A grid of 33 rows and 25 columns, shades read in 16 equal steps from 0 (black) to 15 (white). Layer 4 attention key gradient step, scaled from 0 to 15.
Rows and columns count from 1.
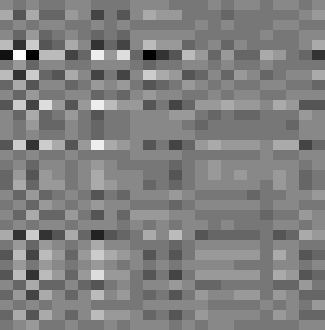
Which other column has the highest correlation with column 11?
13
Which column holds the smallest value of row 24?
8
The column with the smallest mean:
14
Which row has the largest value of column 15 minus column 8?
24
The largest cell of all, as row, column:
6, 2
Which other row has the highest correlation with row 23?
27
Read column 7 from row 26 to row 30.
9 8 9 6 8
